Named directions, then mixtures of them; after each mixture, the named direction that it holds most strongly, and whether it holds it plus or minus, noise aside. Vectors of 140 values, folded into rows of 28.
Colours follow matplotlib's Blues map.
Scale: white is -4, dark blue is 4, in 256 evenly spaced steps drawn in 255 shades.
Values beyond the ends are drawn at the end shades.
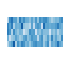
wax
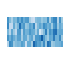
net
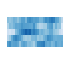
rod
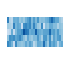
wax, minus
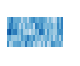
net, minus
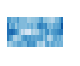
rod, minus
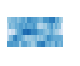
rod, plus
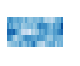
rod, minus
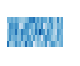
net, minus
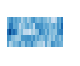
rod, minus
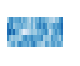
rod, minus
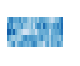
rod, minus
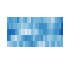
rod, minus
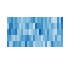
net, minus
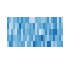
net, plus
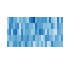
net, minus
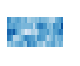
rod, minus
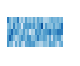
wax, minus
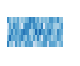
wax, minus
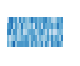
wax, plus
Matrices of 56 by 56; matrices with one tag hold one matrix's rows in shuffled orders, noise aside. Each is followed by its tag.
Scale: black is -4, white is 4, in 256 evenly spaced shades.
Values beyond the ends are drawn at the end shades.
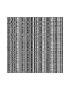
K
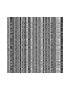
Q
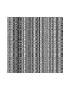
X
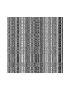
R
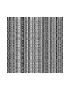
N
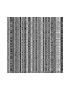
Q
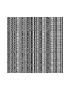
K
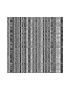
Q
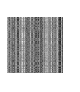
R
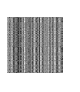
X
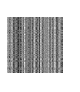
X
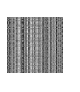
N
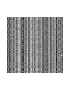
N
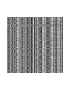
K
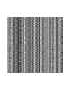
X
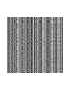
K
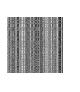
R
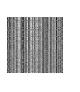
N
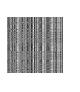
K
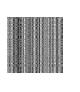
X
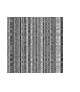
Q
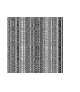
R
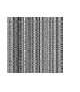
X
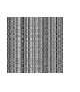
N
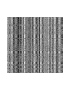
X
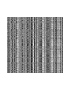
K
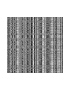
K
